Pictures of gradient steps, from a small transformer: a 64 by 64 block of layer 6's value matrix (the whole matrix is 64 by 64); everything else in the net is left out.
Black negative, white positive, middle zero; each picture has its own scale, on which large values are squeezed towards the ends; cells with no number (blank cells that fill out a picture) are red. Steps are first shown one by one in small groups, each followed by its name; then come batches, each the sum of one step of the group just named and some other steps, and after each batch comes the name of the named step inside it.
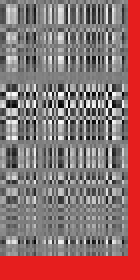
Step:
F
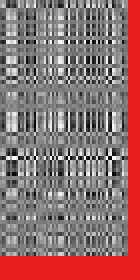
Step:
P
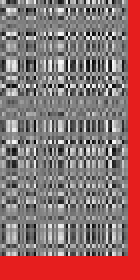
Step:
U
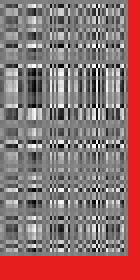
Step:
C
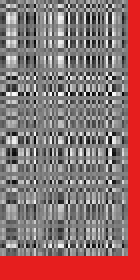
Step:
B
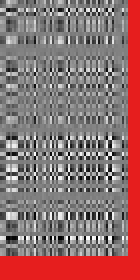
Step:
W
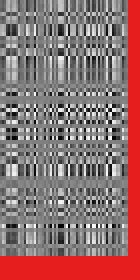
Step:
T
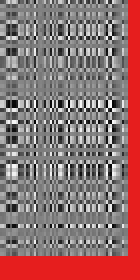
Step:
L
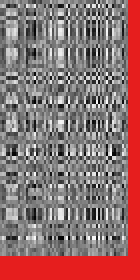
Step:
P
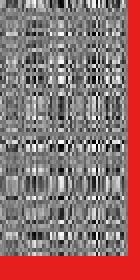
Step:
U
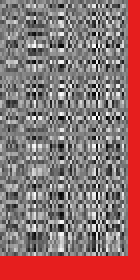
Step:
L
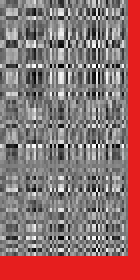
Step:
C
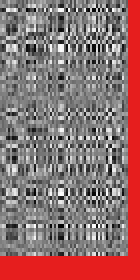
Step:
T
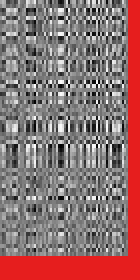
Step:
U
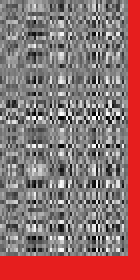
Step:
L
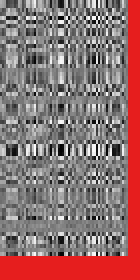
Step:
U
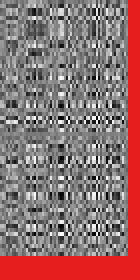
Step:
L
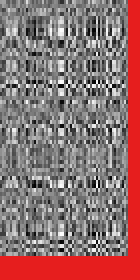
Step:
U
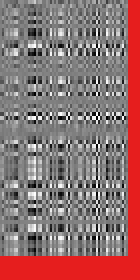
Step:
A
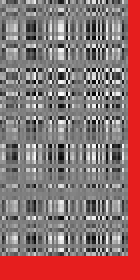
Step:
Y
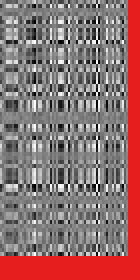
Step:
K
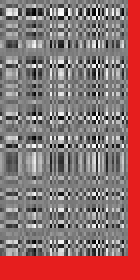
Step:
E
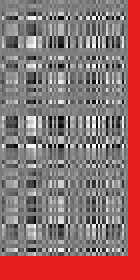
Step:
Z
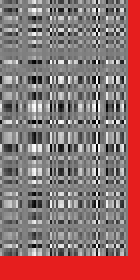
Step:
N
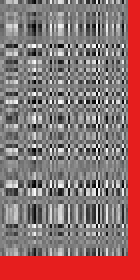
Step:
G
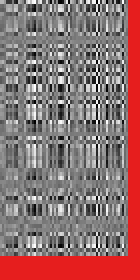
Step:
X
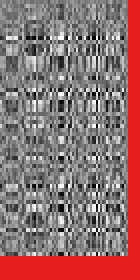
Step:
K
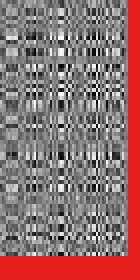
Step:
K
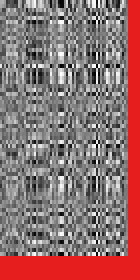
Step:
X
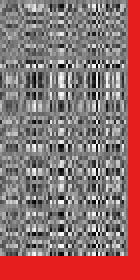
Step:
N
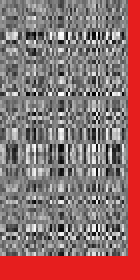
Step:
A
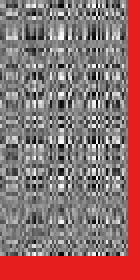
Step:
E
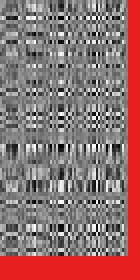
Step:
Z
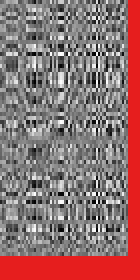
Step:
G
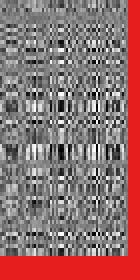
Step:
N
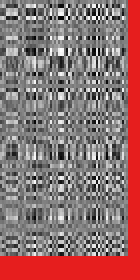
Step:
E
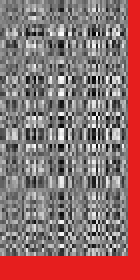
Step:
Z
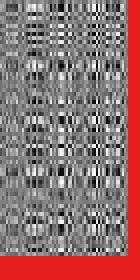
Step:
G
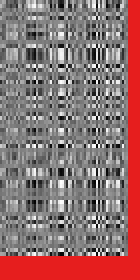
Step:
Y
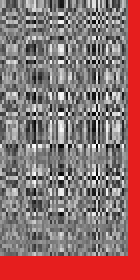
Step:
N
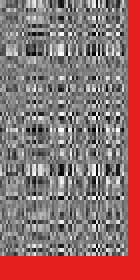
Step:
X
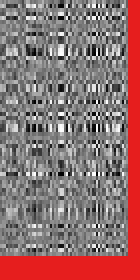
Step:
G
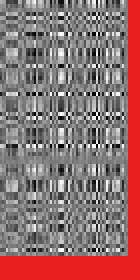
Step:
A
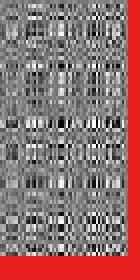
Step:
Z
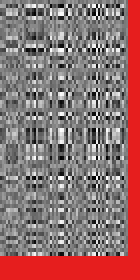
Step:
E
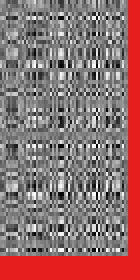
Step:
A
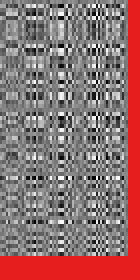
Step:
E
